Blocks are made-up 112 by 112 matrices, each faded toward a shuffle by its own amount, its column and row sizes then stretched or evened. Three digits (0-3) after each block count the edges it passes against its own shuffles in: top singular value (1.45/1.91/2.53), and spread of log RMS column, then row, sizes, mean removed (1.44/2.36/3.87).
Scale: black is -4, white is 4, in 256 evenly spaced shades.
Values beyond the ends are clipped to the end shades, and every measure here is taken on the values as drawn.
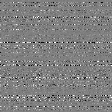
1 1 3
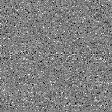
2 0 1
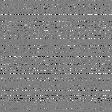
1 1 3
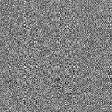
3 2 1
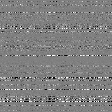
3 0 3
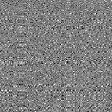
3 0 2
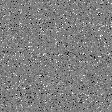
0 0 1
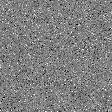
1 0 0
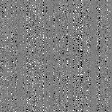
1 3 1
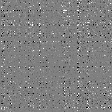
1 2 2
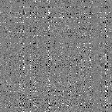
1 2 2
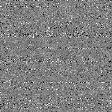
0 1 2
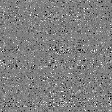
2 1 2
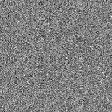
2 0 0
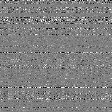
2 0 3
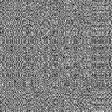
3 1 1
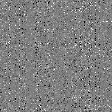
1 2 1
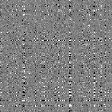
3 2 2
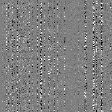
2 3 1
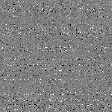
1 1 2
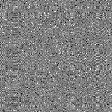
3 0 1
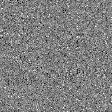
1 1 0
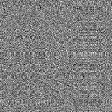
3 1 1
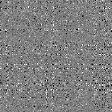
1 2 2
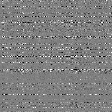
2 1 3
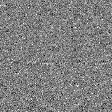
1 0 1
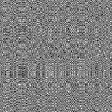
3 1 1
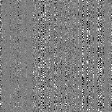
1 3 1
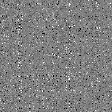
0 2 1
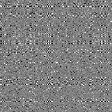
3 1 2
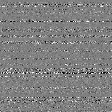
1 0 3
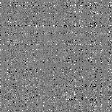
0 2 2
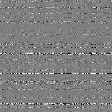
3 0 3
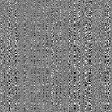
3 3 1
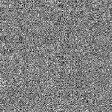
2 1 1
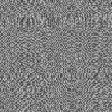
3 1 0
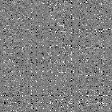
2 2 2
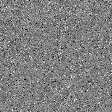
0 0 0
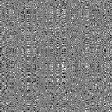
3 2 0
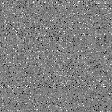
2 0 1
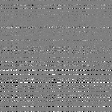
3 1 3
